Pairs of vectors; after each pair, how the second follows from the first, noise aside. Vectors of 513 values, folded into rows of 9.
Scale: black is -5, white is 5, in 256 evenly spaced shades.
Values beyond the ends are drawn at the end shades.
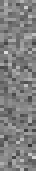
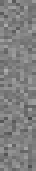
reversed, negated, shrunk.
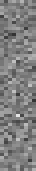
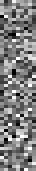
scaled up.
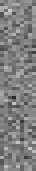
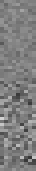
reversed, negated, partly zeroed.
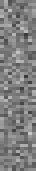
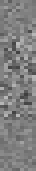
wrapped around, negated, partly zeroed.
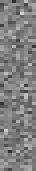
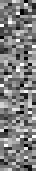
negated, scaled up.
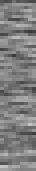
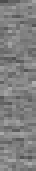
wrapped around, shrunk.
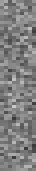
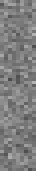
wrapped around, shrunk.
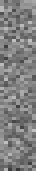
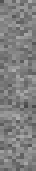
wrapped around, shrunk.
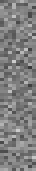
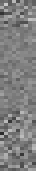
reversed, negated, partly zeroed.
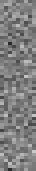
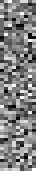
wrapped around, negated, scaled up.
